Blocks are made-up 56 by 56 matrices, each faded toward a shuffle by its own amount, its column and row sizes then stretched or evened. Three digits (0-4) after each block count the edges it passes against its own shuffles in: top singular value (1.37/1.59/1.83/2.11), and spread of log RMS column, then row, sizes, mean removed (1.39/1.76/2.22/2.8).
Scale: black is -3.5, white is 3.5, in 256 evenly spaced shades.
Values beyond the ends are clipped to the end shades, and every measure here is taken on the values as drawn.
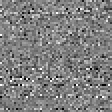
2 0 3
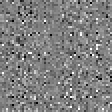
2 3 2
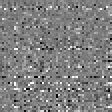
2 2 4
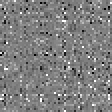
3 3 1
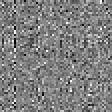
4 3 0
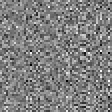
4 3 0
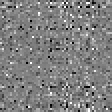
4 3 3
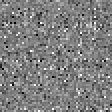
0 0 2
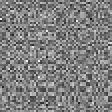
4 0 0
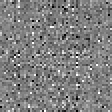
3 2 1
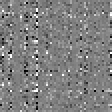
1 4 2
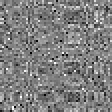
4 0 0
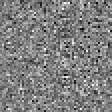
2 2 1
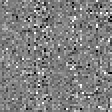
1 3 1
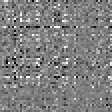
4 3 4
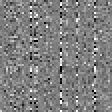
4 4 0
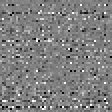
3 1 4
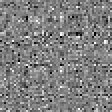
4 2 2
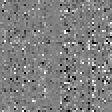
0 4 2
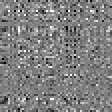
4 2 4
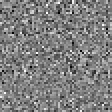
2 1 2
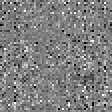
1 3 2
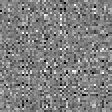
4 3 1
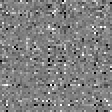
1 2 3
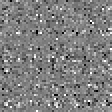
1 2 3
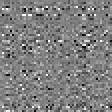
4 2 4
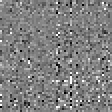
2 3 2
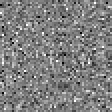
2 0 0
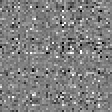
2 3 3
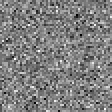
3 0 0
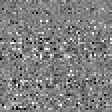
1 1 4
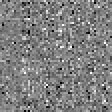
2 3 1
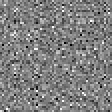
4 1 0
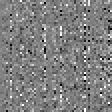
2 4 0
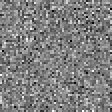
2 1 0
